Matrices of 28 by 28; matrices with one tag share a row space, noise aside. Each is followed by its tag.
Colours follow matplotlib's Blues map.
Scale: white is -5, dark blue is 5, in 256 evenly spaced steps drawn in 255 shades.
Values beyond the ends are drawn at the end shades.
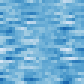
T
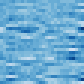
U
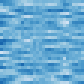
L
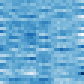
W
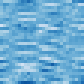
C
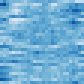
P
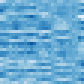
W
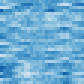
L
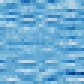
U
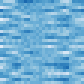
L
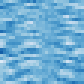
T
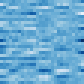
W
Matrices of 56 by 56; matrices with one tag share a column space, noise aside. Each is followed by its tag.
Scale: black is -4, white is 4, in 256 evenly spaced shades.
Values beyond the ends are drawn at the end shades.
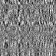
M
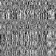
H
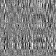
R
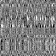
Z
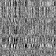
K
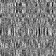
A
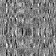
A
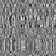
Z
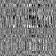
Z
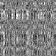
H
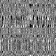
Z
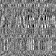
Z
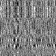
K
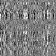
H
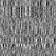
K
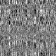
M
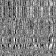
K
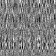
R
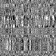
Z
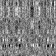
K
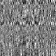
M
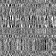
Z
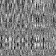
R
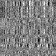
K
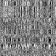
K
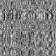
H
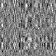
R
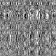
H
